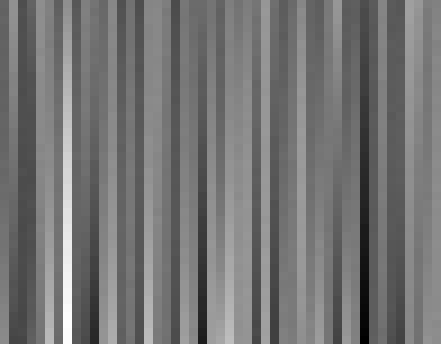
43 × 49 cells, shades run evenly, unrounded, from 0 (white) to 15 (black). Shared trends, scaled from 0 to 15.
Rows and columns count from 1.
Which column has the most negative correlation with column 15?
4
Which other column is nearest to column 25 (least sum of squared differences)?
39
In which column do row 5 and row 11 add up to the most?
41
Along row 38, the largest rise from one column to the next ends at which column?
9
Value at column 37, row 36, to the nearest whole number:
8
